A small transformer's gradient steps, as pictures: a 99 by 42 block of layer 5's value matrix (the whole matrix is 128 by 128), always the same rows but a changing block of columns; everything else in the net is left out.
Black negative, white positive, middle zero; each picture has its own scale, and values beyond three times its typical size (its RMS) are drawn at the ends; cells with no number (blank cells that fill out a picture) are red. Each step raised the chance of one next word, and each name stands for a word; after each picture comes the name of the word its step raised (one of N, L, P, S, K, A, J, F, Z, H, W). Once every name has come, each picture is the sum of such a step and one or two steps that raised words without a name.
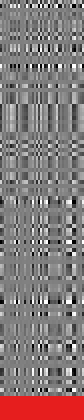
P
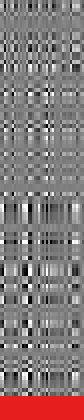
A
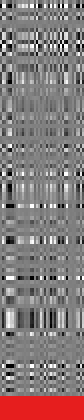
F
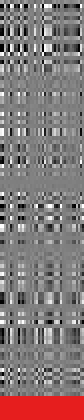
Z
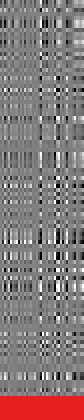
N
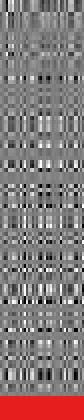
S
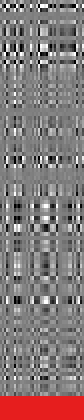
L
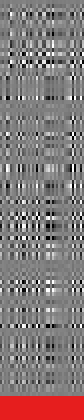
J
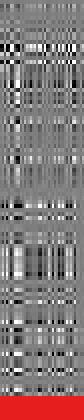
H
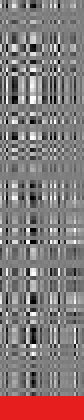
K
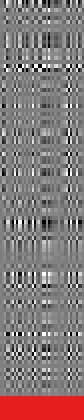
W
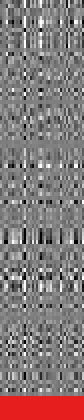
N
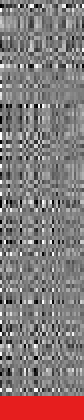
P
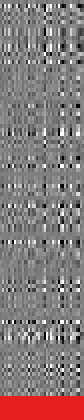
Z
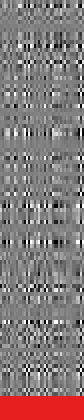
A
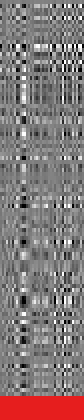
K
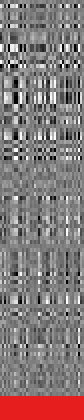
K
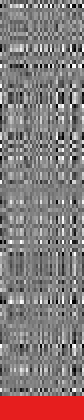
P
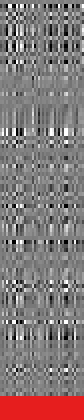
Z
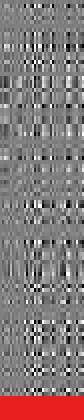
H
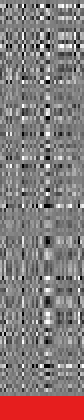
F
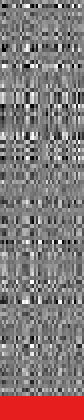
P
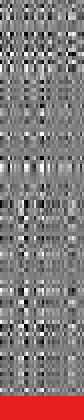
J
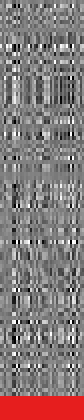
K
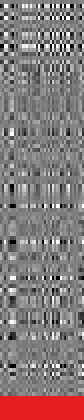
F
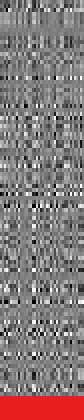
S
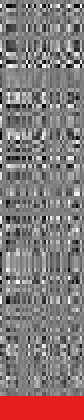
L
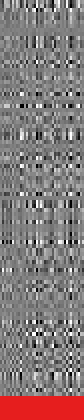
A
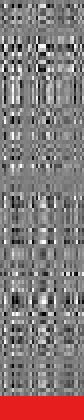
K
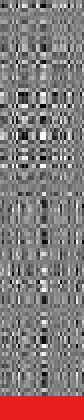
A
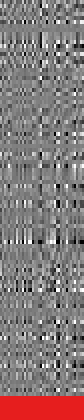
N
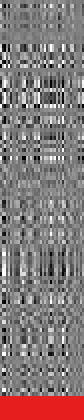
H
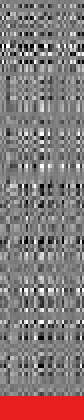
J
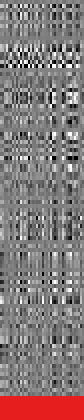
J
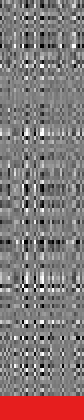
W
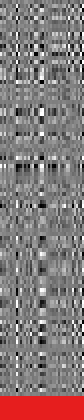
J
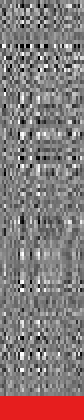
W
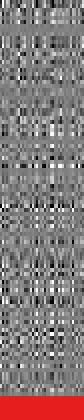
S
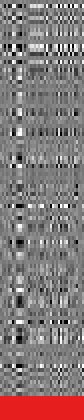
Z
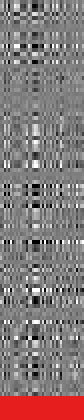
S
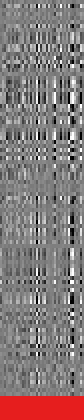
K
